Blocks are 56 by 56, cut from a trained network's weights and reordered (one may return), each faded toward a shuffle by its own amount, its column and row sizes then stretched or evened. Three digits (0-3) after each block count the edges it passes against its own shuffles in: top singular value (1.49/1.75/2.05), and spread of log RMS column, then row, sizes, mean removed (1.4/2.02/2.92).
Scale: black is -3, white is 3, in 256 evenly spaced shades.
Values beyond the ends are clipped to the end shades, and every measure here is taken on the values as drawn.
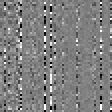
3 3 0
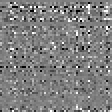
0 2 3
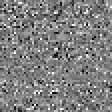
0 0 2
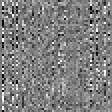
2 3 0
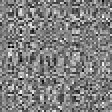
3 2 0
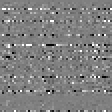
1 1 3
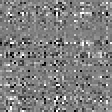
1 2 3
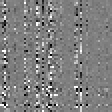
2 3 1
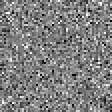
0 0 0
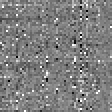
0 2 0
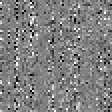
0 3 0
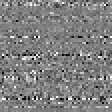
2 0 3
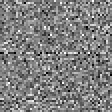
2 0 1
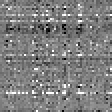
3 2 2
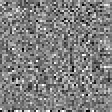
2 1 2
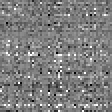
1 2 2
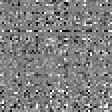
1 2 3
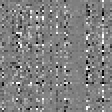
1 3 2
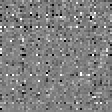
0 2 2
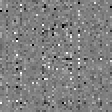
0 2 1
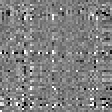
2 2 2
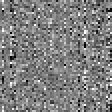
0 3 0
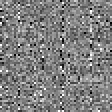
2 2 0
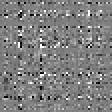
0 3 3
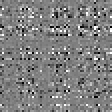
2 3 3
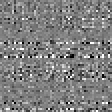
2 2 3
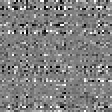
2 2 3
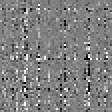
1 3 2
